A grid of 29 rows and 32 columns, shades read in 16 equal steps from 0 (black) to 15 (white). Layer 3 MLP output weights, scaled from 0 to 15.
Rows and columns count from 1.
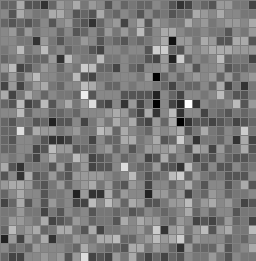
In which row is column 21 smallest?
26
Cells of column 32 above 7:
10
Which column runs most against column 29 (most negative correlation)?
11
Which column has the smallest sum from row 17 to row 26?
19
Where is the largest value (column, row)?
24, 12
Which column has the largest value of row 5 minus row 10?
31
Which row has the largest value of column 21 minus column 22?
5
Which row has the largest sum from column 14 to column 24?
27
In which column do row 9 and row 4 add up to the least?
20
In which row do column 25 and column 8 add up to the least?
16
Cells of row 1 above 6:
16
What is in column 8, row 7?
3
